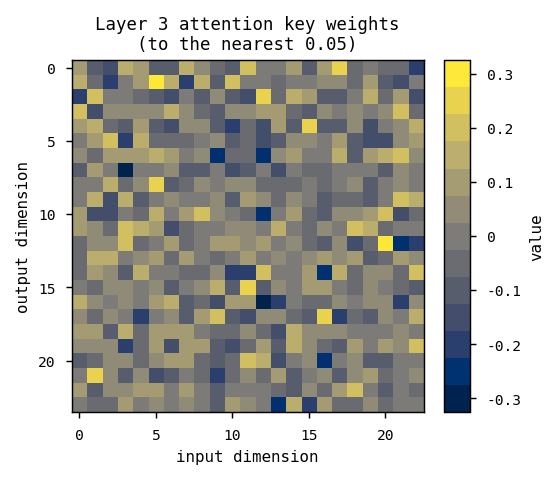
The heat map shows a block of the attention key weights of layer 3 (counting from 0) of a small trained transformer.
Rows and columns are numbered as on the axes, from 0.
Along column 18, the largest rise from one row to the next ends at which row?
13
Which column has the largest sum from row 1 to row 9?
21
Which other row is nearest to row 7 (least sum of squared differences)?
5
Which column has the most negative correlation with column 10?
15
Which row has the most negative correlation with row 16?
2
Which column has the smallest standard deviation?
8
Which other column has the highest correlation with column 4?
17
